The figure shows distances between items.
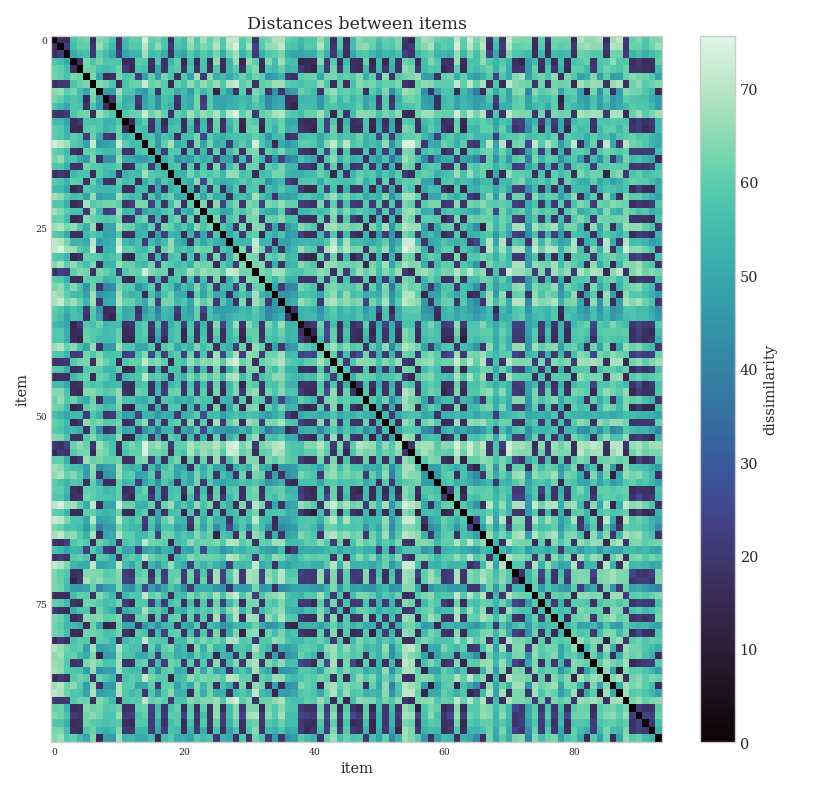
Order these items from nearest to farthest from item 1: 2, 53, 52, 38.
2, 38, 52, 53
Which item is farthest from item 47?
54
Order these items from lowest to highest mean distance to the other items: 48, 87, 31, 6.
48, 87, 6, 31
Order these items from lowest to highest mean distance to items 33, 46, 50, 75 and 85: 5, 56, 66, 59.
56, 59, 5, 66
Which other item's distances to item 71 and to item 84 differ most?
87
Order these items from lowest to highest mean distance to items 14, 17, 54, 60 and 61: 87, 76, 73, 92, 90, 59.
92, 90, 73, 76, 87, 59
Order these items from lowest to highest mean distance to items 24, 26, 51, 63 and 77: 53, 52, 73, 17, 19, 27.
53, 17, 73, 52, 27, 19
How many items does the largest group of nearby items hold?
36
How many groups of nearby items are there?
5
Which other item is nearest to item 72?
3
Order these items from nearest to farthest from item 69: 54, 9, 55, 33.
55, 54, 9, 33
